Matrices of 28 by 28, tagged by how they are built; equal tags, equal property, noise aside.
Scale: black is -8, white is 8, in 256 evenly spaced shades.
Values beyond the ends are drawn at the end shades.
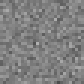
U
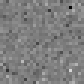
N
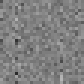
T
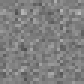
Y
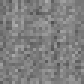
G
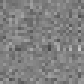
Y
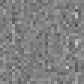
T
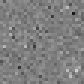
N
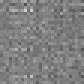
Y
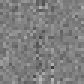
T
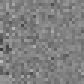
T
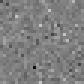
N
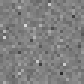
N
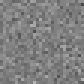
U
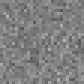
U
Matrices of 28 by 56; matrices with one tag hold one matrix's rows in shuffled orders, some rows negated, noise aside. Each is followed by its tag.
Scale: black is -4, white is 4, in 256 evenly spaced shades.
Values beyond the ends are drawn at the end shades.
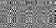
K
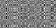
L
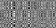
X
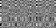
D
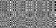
K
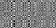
X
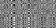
X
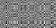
L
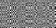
K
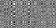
X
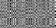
K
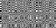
D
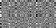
D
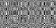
L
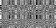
D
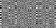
D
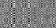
X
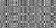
L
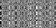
D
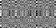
D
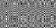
L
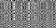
X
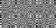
D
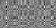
L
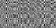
L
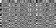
D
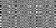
D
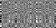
D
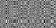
L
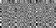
D
